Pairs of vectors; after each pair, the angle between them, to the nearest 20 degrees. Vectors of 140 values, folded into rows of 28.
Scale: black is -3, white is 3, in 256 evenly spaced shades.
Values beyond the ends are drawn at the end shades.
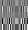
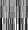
100 degrees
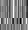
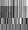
140 degrees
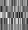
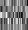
20 degrees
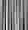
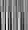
60 degrees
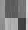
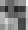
40 degrees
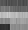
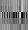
120 degrees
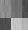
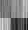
160 degrees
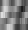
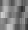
20 degrees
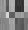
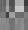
160 degrees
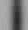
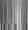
140 degrees
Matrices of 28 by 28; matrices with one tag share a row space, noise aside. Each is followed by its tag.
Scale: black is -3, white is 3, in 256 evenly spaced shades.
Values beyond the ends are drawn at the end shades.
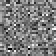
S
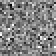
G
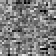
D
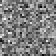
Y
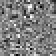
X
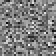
S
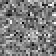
S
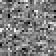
D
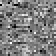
D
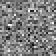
S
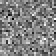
G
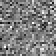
G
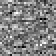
D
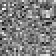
Y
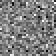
G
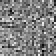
G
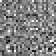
S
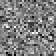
S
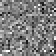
G
